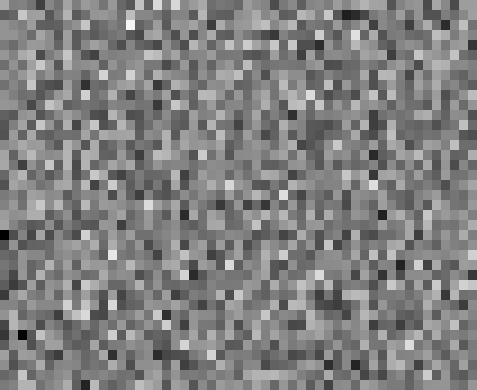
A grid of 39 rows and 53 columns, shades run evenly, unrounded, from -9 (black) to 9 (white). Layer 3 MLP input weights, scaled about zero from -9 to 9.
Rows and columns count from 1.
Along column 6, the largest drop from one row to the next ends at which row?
18
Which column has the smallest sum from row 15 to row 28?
9
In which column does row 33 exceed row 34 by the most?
3
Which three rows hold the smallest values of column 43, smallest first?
22, 28, 38
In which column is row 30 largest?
27
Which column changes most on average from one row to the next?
33
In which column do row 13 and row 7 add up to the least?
37
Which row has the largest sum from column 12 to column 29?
8
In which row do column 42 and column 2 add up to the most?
19
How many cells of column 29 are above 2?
10
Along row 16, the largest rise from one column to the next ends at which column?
23
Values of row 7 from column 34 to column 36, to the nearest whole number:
-1 1 2
